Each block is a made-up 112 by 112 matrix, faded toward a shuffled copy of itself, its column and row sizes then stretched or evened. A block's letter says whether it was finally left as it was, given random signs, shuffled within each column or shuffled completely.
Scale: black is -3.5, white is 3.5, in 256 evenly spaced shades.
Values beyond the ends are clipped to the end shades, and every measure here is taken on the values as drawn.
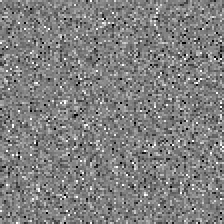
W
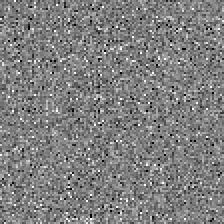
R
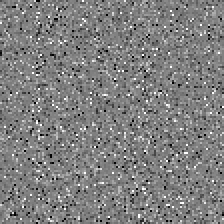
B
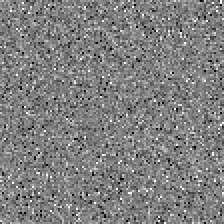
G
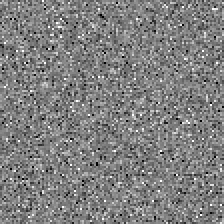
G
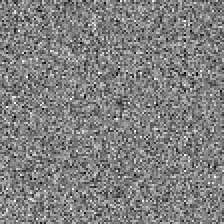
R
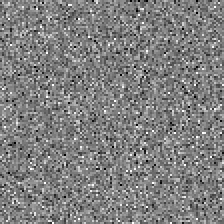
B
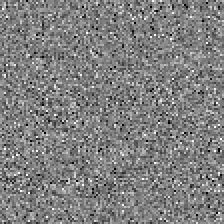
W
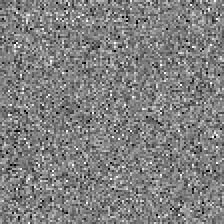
R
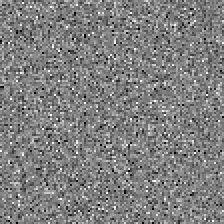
B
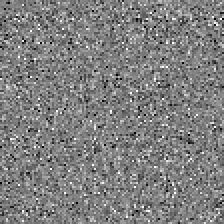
R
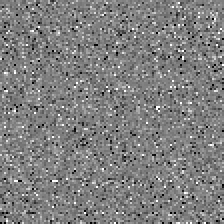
R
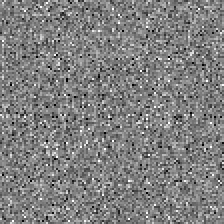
W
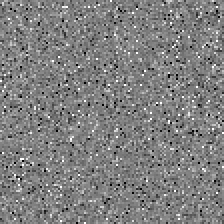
B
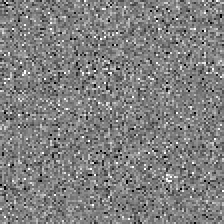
W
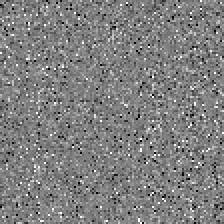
B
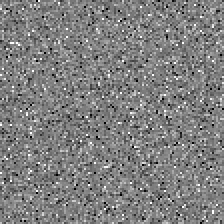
G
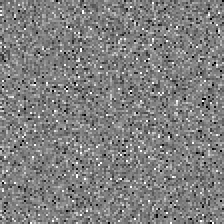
B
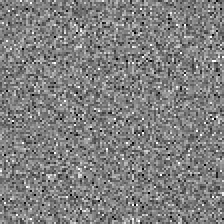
W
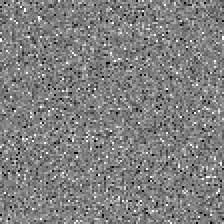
G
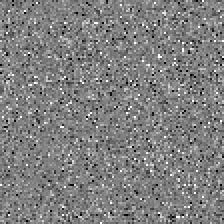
R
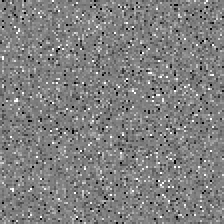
B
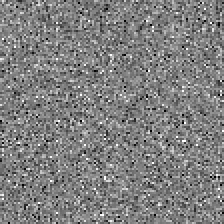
W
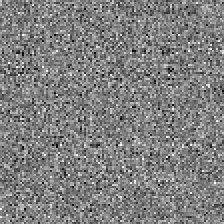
W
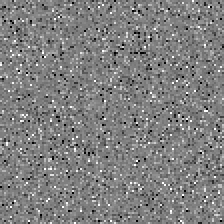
G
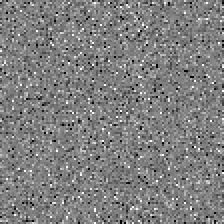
R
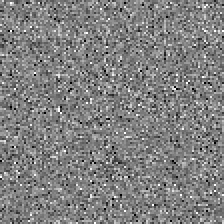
R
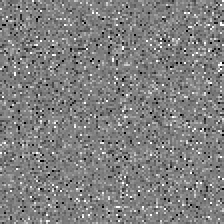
R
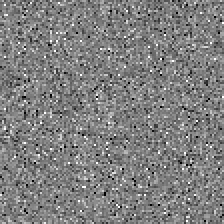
B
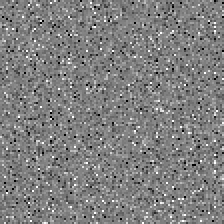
B
